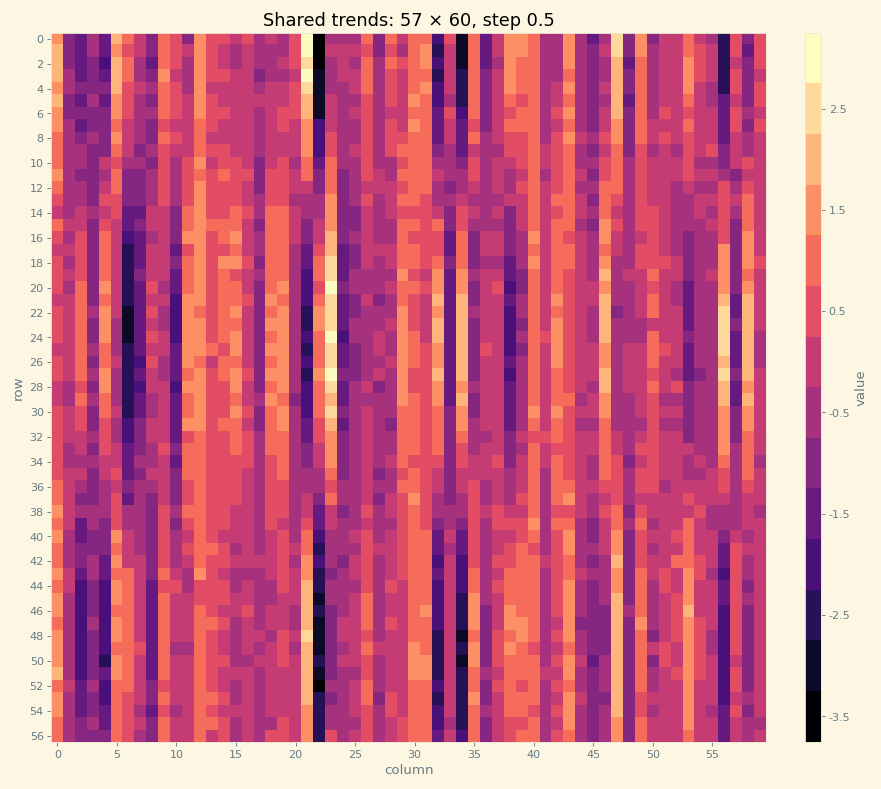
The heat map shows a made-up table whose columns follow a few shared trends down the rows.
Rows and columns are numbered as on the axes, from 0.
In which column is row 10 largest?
12
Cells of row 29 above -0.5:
32
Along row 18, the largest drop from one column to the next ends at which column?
24
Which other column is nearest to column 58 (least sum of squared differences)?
46
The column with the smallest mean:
22
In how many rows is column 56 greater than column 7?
27
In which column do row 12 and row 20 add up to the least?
6
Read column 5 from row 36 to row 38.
0 0.5 0.5
